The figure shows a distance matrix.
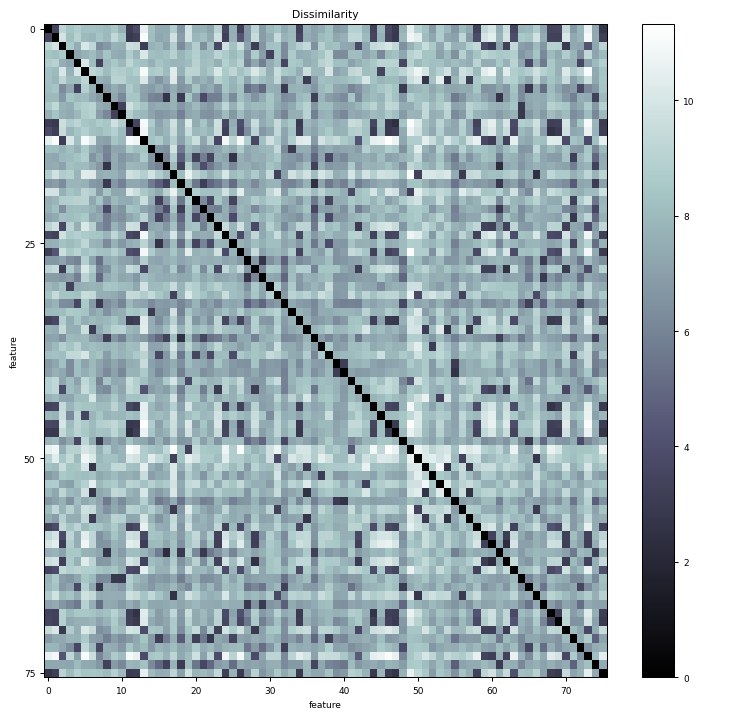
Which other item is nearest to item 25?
15
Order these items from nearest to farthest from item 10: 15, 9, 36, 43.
9, 36, 15, 43
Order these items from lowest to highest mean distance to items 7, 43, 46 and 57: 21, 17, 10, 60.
21, 10, 60, 17
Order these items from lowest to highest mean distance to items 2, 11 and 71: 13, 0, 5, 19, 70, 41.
0, 70, 13, 41, 19, 5
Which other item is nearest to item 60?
62
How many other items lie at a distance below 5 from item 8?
6
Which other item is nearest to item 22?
71
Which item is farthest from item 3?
13
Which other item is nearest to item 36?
18
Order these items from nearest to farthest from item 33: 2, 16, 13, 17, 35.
16, 35, 2, 13, 17
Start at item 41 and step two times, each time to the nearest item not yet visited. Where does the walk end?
49
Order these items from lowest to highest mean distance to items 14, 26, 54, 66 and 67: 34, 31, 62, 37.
34, 31, 37, 62
